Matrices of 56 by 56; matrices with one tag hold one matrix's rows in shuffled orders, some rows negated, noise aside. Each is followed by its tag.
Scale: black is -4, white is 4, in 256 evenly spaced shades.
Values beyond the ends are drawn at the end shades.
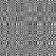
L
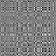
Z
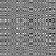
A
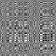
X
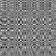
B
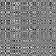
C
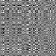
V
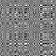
X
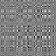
Z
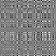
Z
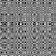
B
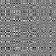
C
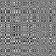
C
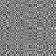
L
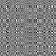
L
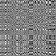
A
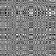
A
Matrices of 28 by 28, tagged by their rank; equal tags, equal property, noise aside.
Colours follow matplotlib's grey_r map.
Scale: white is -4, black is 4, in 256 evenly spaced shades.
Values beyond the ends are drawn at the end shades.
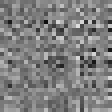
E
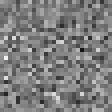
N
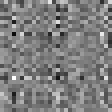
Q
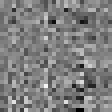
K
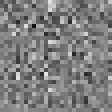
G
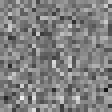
N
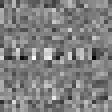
E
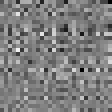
E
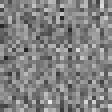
N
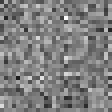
G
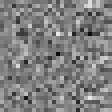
G
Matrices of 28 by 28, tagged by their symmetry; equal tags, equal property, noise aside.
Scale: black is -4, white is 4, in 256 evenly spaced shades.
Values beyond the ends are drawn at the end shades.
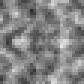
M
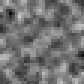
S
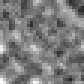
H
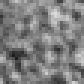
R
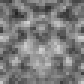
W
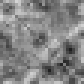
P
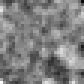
R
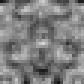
W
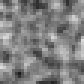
R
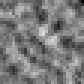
H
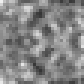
M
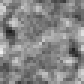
S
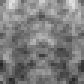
W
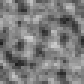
S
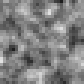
R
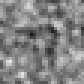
H
